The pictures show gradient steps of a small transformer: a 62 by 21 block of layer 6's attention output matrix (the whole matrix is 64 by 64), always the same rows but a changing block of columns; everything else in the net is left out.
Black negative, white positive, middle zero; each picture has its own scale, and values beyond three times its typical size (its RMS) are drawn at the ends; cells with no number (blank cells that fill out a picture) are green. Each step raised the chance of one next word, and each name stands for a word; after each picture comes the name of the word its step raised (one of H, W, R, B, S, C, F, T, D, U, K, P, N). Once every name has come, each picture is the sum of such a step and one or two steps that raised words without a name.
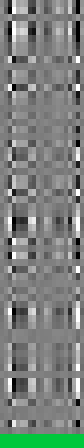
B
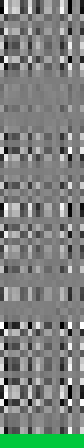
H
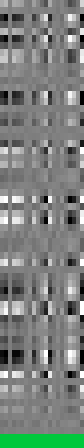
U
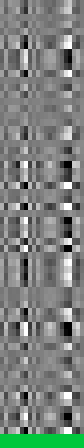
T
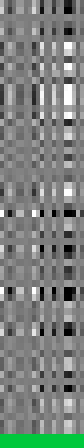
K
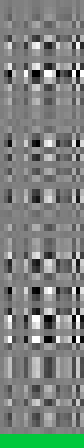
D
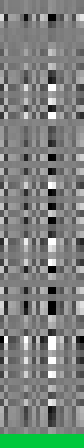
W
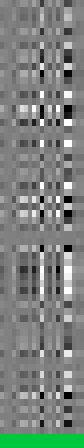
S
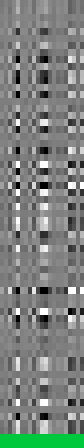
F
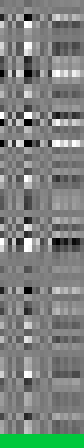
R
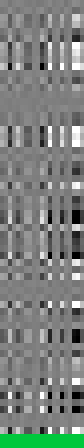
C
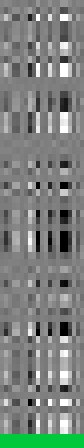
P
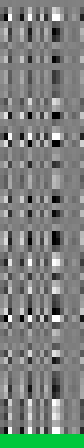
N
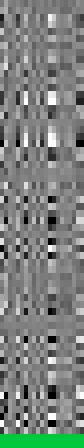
C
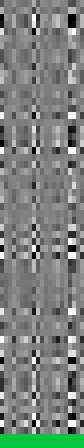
C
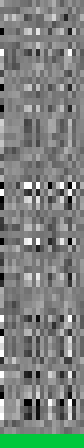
P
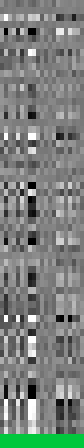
N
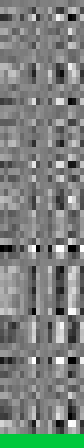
T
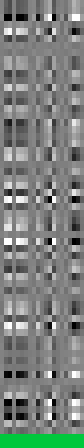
P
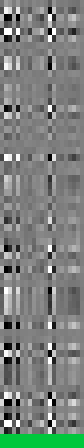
H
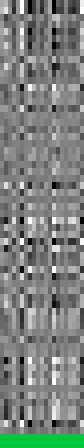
B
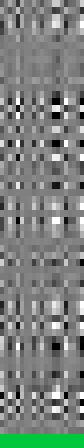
W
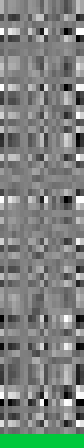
H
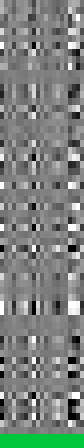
W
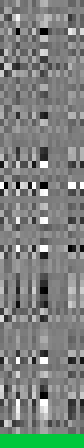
F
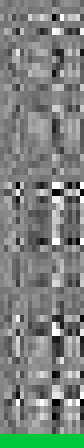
P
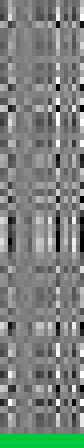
P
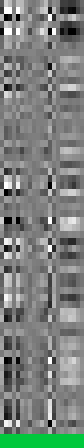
B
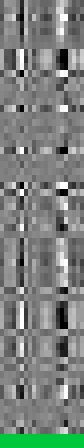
B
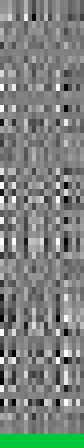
P
